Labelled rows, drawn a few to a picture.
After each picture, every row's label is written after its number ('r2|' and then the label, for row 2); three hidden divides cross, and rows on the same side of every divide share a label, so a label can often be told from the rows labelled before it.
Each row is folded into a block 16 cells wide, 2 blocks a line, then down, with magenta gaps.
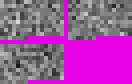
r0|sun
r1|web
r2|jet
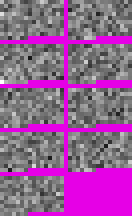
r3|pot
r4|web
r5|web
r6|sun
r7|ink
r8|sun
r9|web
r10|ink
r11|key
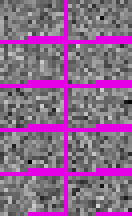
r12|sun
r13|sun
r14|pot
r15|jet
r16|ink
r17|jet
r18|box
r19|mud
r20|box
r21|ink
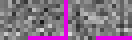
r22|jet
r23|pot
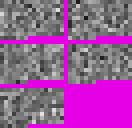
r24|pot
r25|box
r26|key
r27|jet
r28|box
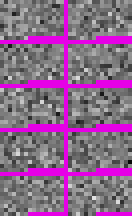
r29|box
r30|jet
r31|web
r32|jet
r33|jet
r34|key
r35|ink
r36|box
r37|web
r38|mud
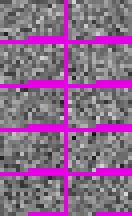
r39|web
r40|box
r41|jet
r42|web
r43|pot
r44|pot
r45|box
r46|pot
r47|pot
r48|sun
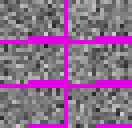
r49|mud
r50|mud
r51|pot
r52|pot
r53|web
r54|web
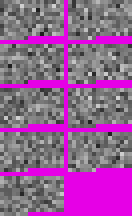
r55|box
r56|sun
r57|pot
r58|web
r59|web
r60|jet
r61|pot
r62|web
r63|sun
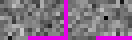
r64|web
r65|jet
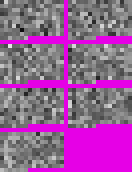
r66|sun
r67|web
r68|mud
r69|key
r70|box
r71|pot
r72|box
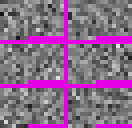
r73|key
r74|key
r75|mud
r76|jet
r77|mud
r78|key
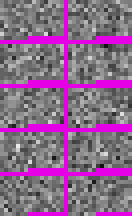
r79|jet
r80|key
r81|key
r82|box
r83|web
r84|web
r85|ink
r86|sun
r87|mud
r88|web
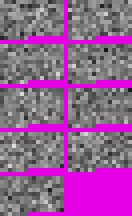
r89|ink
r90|key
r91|sun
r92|pot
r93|web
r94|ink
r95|pot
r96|box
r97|ink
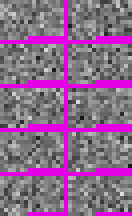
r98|pot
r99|box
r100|mud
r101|sun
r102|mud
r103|mud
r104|ink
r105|sun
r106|ink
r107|sun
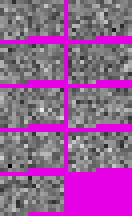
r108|mud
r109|mud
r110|ink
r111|box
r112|ink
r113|web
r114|ink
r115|pot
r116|ink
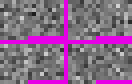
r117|box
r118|ink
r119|key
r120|jet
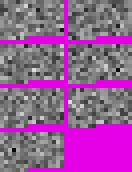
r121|key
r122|web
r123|jet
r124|sun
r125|box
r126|jet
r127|sun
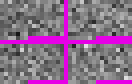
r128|mud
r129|sun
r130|web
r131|jet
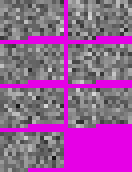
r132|ink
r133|mud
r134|mud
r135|ink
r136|box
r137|mud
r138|mud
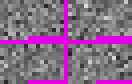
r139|web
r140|pot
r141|pot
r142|box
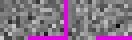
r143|web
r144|sun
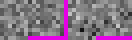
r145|key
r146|jet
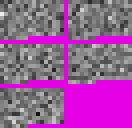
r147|web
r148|ink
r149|mud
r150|sun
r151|web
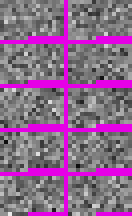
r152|box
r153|pot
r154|box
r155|mud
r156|key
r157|box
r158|key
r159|key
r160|ink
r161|ink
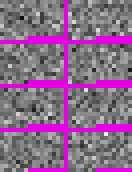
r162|sun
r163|ink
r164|key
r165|web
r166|jet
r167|web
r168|jet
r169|key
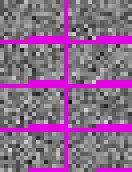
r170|sun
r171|jet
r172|ink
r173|web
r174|mud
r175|box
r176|key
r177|mud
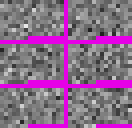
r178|sun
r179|sun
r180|box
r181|mud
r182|mud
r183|web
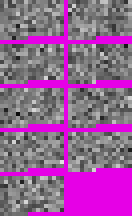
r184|sun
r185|key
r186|mud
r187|key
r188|sun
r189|ink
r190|pot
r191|web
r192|sun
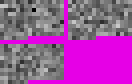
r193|ink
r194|jet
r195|pot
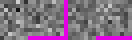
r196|pot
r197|pot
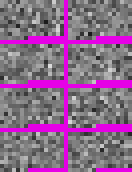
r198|sun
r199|jet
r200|ink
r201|web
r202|sun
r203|jet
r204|key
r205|sun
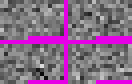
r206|sun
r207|key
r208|sun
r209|box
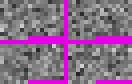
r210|sun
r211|key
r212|pot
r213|key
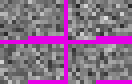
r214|web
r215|ink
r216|ink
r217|ink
